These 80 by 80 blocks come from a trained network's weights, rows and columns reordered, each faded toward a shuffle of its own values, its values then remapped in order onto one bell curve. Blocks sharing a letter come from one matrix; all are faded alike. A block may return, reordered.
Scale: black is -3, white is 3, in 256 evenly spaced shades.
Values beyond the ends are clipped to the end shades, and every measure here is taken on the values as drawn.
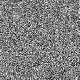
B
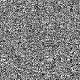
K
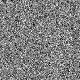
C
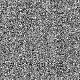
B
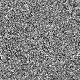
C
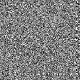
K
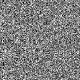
K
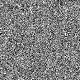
C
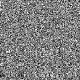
K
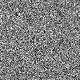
C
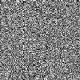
K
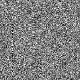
K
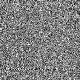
B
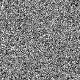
C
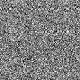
K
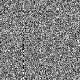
K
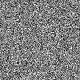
C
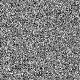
B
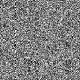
K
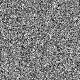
C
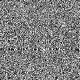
B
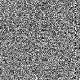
K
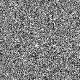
C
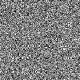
K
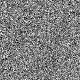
C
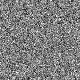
C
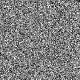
C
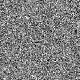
B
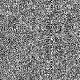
K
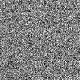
K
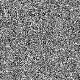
C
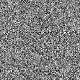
B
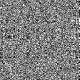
K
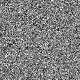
C
